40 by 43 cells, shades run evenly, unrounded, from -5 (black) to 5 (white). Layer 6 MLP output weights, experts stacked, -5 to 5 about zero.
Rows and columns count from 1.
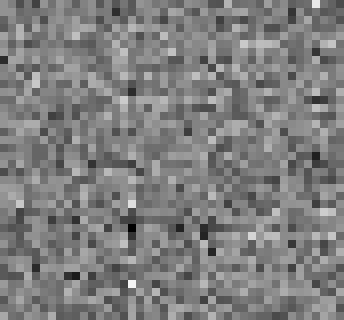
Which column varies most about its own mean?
17
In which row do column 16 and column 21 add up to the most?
13
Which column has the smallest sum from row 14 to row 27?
8
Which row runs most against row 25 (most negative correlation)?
37
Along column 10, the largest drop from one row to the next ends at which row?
35
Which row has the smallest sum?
29
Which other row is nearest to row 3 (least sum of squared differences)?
19
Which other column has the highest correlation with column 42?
41
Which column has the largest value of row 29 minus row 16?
33
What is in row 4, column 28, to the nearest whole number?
-2
